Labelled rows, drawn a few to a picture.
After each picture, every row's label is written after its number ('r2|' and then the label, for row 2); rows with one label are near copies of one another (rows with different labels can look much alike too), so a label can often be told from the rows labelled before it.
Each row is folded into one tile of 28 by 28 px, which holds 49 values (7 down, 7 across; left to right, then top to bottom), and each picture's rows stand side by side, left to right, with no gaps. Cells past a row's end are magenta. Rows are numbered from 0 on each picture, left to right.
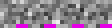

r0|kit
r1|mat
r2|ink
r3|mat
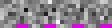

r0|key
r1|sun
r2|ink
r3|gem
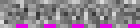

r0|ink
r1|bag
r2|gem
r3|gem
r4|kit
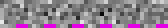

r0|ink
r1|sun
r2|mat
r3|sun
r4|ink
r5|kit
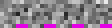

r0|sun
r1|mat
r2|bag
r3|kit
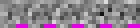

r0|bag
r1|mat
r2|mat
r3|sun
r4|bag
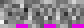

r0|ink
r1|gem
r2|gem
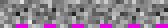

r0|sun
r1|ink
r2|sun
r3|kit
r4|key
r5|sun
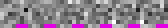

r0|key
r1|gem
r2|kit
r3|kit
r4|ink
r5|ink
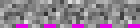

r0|mat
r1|sun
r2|kit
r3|mat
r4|bag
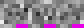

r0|ink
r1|gem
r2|mat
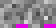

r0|mat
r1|gem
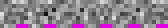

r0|kit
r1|sun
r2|key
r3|gem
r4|key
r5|kit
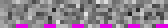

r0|bag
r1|key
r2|ink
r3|kit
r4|sun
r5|mat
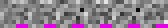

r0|kit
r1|kit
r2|key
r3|kit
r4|key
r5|mat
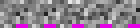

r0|sun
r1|sun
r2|kit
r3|mat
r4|key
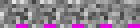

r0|kit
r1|kit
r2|kit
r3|mat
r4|bag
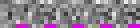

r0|bag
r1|kit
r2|gem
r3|kit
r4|kit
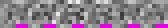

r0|bag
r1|mat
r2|kit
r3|kit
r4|bag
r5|mat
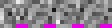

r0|gem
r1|key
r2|ink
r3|key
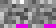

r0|kit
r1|kit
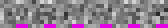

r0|gem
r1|kit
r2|bag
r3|ink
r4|kit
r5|sun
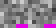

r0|kit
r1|ink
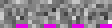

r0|gem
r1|sun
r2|gem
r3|mat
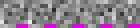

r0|ink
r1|ink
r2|key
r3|sun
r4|gem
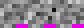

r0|mat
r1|key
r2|kit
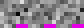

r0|sun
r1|mat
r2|key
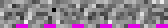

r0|mat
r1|key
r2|ink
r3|mat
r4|mat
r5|kit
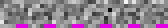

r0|ink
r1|mat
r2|bag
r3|key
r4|kit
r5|kit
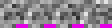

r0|mat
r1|mat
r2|mat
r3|kit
